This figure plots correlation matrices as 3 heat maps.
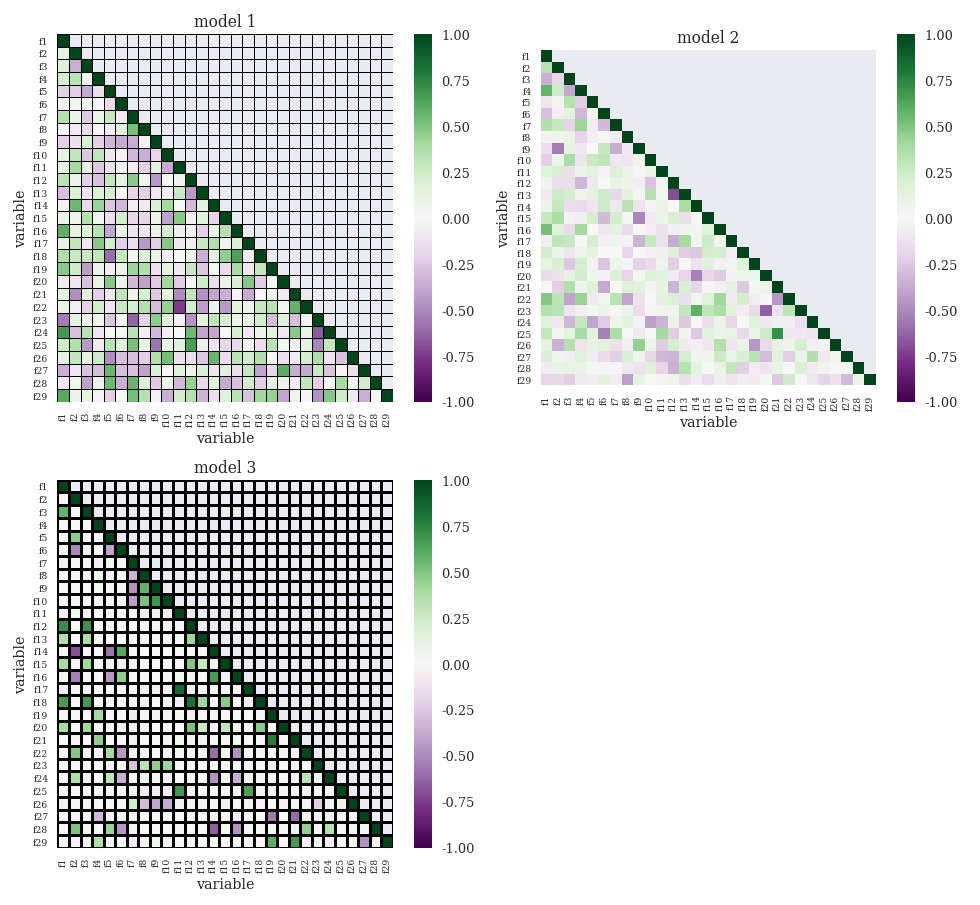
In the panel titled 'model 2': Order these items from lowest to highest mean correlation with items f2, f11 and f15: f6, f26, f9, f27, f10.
f9, f26, f6, f27, f10
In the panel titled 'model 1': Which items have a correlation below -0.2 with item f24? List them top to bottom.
f2, f9, f13, f14, f23, f27
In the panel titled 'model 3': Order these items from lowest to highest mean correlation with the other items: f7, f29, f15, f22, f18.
f7, f22, f29, f15, f18
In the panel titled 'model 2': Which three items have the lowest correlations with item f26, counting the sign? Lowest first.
f19, f2, f11
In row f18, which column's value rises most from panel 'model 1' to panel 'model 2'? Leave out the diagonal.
f5
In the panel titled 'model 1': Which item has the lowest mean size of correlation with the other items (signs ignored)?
f6
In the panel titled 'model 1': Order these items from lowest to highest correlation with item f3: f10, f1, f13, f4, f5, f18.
f5, f10, f13, f4, f1, f18
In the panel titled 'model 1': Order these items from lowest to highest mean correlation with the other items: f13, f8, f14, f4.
f13, f8, f14, f4
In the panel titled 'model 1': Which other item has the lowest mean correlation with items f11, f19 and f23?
f21
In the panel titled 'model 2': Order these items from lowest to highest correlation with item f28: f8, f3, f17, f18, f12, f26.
f12, f18, f8, f26, f3, f17
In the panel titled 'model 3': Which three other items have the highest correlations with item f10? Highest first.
f9, f8, f23
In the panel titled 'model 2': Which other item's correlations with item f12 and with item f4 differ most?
f13
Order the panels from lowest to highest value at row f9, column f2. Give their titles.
model 2, model 1, model 3
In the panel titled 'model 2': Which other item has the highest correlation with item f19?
f27
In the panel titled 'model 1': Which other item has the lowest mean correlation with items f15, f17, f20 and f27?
f8
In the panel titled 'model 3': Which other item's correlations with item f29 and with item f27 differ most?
f21
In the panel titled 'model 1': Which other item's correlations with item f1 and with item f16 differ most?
f23
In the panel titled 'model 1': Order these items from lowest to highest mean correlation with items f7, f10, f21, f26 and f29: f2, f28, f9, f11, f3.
f11, f9, f3, f2, f28
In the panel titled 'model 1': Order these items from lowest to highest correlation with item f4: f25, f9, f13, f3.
f9, f25, f3, f13
